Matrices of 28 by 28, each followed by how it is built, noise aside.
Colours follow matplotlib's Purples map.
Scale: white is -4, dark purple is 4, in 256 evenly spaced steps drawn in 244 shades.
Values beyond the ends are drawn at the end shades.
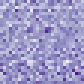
repeating columns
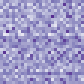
repeating columns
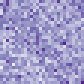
Toeplitz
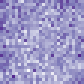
smooth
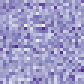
low rank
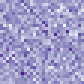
Toeplitz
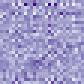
low rank
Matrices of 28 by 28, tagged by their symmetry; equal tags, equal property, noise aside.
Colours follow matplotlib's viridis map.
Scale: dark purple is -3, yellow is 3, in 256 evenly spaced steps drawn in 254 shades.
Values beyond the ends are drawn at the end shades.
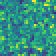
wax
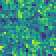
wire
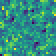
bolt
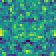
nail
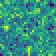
bolt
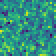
wax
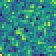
bolt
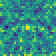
nail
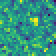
bolt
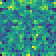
nail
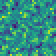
wire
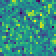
bolt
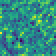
bolt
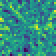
wire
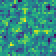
bolt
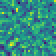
bolt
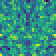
nail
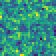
wax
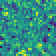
wire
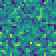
nail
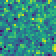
wire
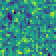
wax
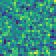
wire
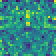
nail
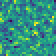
wax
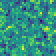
wax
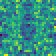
nail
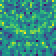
nail
